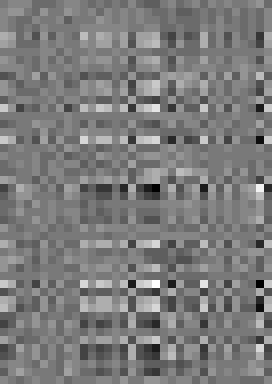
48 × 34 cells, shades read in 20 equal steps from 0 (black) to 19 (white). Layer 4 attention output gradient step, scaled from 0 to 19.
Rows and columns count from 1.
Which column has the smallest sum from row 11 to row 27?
17
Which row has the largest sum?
36
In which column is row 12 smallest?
33
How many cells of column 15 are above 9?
17
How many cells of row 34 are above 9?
17
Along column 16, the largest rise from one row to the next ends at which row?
14
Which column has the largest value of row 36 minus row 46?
20
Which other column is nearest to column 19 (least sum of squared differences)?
26
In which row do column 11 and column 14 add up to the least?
24
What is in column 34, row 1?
8
